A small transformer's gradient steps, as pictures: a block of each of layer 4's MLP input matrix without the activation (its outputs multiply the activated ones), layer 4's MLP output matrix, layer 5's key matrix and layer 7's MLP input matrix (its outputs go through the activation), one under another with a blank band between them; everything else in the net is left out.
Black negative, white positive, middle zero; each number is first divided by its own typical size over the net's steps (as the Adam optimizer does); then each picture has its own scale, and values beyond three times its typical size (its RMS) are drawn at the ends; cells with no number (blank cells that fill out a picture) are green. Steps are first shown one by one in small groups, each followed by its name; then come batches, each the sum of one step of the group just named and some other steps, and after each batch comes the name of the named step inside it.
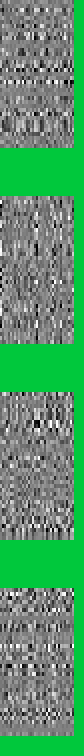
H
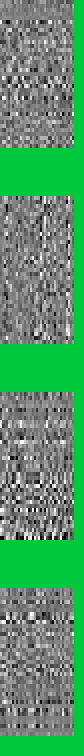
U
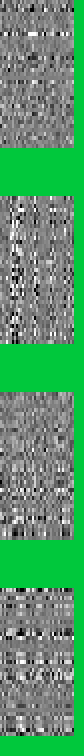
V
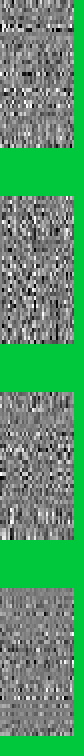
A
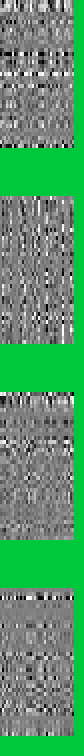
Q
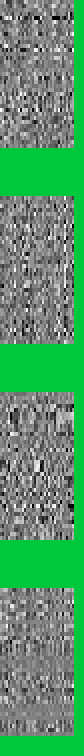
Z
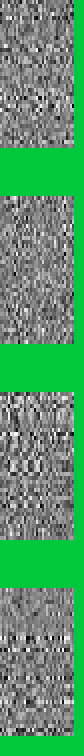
Z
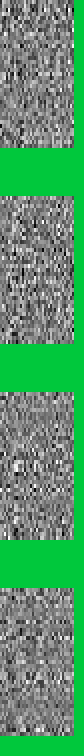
V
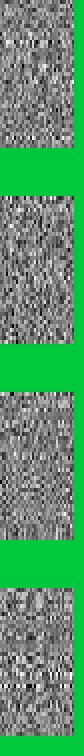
V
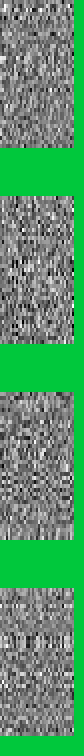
Q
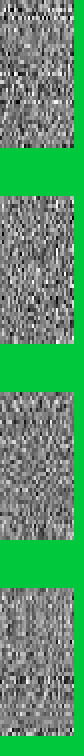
Q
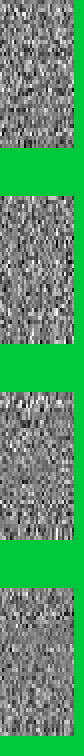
Q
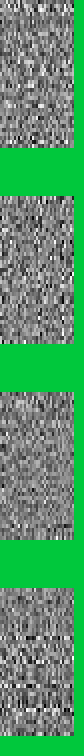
Q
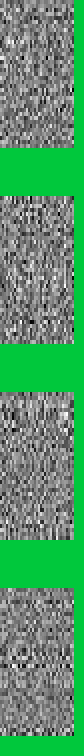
Z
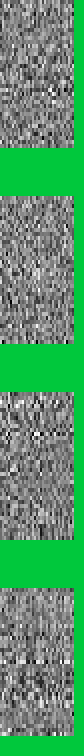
A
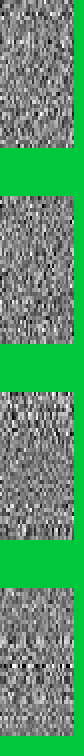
H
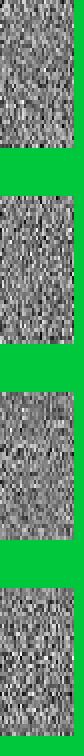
Q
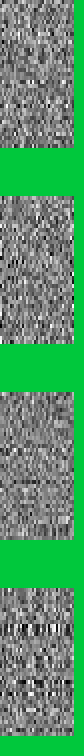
Q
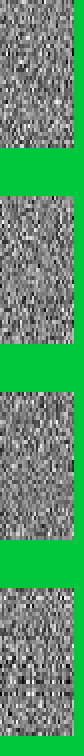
H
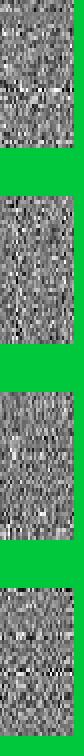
A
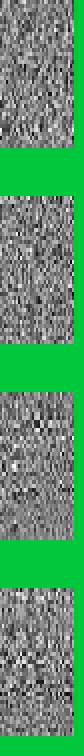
H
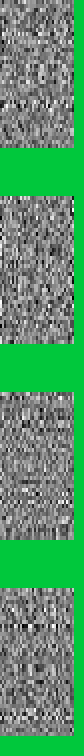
Q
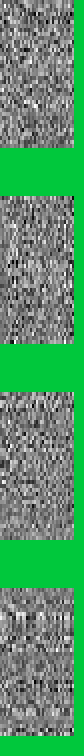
Z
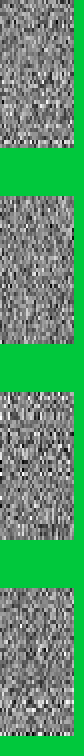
A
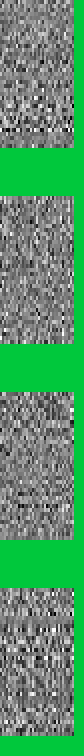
Q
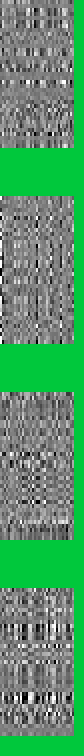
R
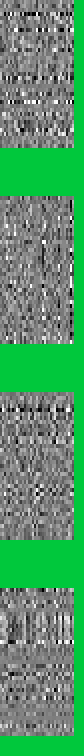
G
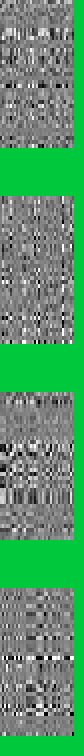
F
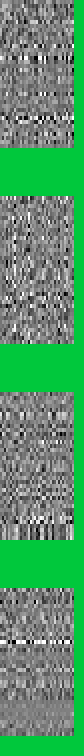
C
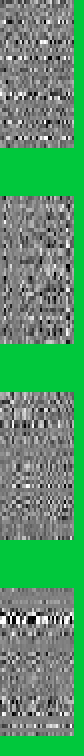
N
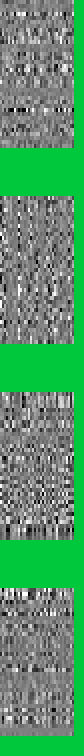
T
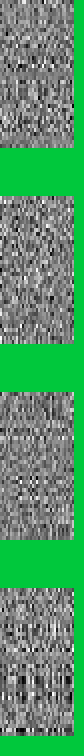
R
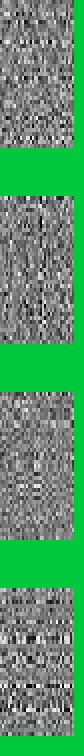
C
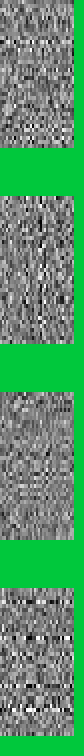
F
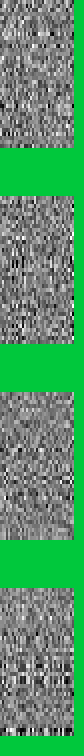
F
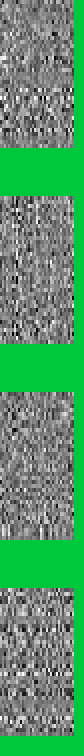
C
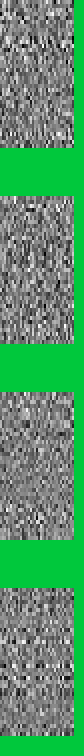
C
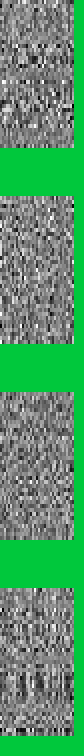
R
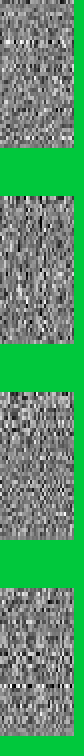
T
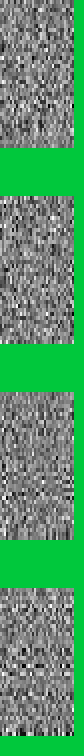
G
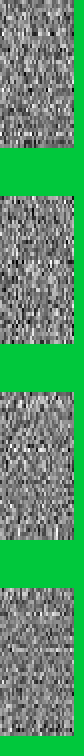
T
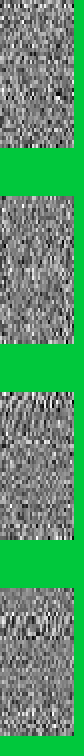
N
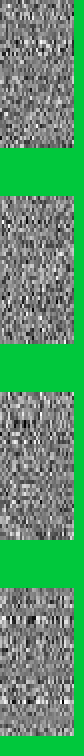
N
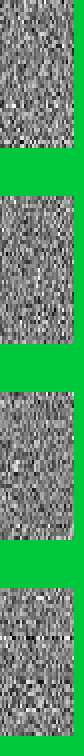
F
